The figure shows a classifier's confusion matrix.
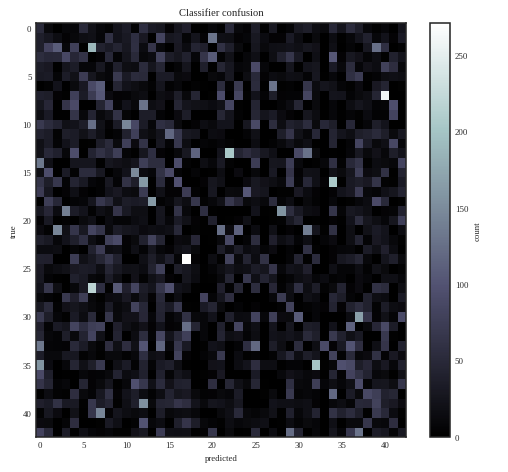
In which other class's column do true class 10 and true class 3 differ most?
6
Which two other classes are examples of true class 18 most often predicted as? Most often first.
13, 39
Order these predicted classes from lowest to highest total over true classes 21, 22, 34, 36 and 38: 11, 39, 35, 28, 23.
35, 28, 11, 23, 39
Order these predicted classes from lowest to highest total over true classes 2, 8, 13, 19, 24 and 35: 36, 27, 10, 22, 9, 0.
27, 10, 36, 9, 0, 22
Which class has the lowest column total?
33
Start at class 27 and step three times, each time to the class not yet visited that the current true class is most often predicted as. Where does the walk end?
40
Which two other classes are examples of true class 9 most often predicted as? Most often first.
41, 4
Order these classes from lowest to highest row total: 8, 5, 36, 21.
36, 5, 8, 21
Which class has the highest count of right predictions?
10
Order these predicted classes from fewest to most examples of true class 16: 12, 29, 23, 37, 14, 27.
23, 27, 37, 14, 29, 12
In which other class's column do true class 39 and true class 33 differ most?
25
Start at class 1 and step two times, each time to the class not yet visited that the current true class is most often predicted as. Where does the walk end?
42
